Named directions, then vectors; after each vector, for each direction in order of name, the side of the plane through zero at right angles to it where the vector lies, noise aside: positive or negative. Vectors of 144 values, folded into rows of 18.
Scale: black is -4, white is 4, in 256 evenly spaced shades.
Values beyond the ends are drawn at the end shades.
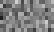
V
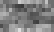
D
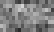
negative, negative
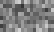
positive, positive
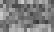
positive, negative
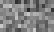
negative, negative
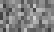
negative, positive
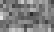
positive, negative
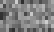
negative, positive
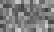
positive, positive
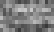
negative, negative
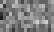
negative, positive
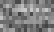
negative, negative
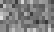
positive, negative
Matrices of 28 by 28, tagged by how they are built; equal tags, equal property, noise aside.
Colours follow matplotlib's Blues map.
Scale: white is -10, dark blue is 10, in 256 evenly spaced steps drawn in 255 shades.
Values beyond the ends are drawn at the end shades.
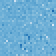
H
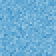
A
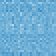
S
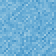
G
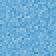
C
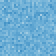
A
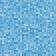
C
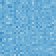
S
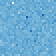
H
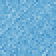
G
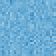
S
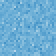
C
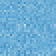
S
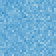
C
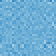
S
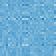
S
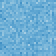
C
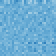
S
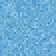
A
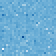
H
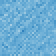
G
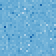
H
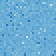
H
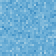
A
